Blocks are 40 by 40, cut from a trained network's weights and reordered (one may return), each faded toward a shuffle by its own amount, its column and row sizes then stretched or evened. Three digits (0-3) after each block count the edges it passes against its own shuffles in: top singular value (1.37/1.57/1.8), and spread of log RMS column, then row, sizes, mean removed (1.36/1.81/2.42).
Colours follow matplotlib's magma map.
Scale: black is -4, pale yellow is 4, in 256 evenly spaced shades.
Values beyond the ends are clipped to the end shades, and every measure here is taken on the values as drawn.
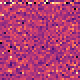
2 0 1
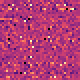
0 1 2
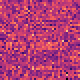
2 0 1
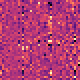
3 3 0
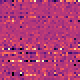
3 1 3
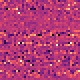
0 0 3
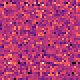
1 0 2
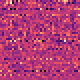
0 0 3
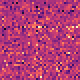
1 1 1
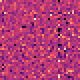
1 2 1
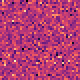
0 0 1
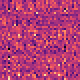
2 2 0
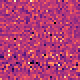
0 0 2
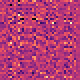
3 3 2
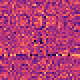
3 0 1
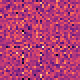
3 2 0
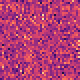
1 1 0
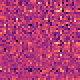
2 1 2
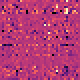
1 2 3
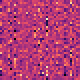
3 3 0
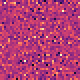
0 0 2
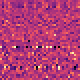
3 0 2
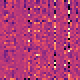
3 3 0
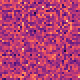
2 1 1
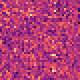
1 1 0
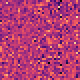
1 2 0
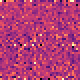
2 0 2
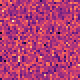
2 0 0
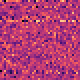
3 1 2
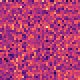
2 1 1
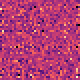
0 2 2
